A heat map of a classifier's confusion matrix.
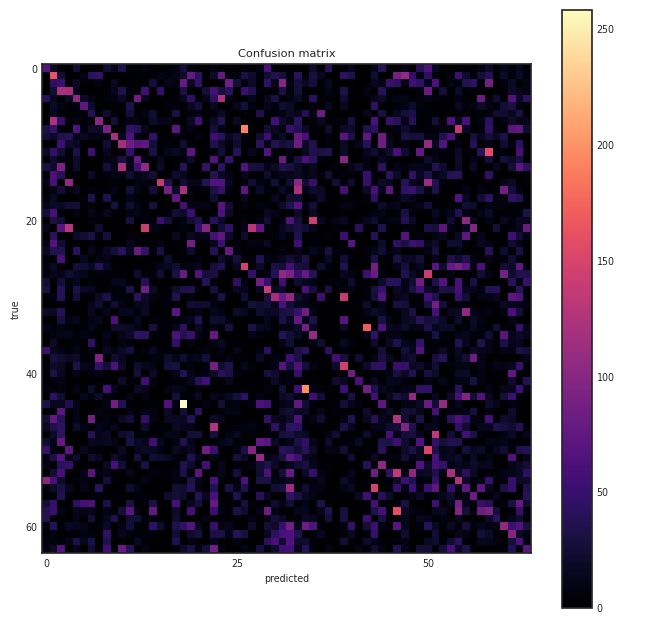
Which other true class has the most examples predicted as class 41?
21
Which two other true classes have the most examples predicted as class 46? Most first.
58, 53
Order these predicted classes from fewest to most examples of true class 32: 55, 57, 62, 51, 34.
57, 62, 51, 34, 55
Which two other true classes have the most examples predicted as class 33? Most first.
16, 15
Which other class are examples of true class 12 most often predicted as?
39
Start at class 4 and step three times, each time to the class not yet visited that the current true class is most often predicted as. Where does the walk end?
1
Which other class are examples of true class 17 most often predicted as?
54
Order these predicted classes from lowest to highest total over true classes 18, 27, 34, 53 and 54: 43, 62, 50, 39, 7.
7, 39, 62, 43, 50
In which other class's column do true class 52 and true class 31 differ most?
44
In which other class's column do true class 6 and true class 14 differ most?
36
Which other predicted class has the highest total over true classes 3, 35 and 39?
22
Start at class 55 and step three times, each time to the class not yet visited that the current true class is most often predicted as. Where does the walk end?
51
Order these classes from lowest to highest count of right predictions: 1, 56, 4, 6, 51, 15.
6, 51, 56, 4, 15, 1
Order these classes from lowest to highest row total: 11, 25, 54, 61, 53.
25, 61, 54, 11, 53
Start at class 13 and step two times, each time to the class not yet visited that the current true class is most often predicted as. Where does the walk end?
50
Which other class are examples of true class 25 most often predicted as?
2
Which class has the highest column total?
33
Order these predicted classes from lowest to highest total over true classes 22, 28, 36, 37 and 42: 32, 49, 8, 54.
32, 8, 54, 49
